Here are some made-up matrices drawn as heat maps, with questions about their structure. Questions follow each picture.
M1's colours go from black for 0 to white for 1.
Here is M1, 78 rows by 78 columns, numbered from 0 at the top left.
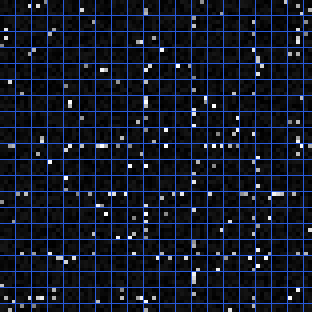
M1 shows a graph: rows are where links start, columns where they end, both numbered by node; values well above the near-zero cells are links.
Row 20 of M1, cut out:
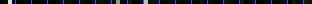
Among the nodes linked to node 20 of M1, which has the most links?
node 36
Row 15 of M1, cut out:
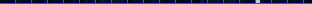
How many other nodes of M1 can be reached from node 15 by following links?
9
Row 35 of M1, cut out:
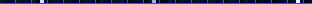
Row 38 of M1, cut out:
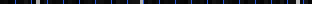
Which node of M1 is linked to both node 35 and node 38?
node 74
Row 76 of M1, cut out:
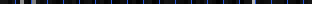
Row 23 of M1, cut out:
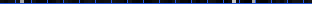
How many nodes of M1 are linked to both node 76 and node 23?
2
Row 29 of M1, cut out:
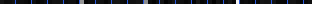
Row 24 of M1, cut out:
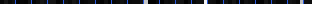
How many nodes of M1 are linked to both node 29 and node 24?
1
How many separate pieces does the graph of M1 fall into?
6
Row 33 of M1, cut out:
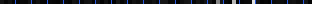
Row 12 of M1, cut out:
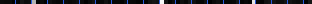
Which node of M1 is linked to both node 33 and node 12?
node 63
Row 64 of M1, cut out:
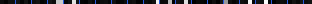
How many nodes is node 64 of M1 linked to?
9
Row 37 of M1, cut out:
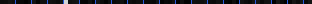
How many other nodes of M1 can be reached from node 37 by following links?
5
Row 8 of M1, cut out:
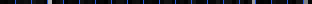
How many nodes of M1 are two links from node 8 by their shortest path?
9
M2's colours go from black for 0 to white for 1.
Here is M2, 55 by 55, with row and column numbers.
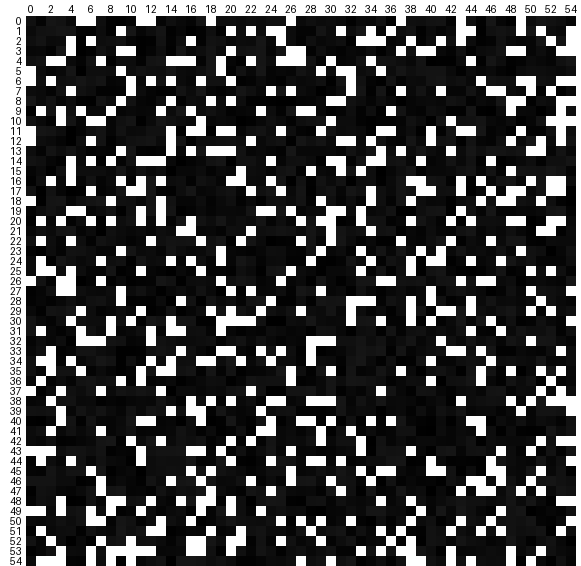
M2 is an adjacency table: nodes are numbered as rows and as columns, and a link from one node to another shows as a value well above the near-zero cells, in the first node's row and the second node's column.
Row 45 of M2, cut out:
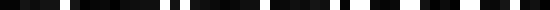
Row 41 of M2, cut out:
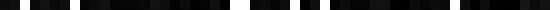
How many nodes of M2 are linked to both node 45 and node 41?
0
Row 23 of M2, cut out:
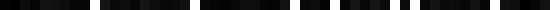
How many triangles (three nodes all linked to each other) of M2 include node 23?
3
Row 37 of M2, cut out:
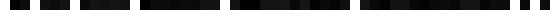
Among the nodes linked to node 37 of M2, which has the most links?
node 53
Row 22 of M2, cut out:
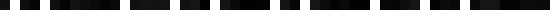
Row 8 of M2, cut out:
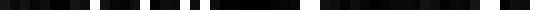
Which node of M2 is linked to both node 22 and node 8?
node 30
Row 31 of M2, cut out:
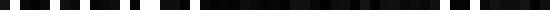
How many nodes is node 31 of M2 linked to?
9
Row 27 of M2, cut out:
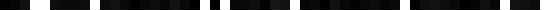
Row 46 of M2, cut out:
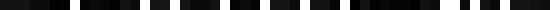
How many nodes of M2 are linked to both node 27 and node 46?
2
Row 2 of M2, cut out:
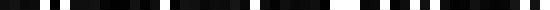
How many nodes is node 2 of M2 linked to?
12
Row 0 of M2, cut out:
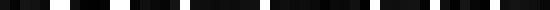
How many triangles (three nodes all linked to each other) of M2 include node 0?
5
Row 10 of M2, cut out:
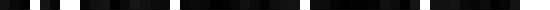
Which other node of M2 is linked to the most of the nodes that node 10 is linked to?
node 20
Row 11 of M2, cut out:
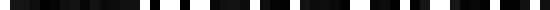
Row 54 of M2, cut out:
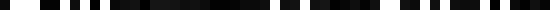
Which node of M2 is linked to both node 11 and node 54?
node 44
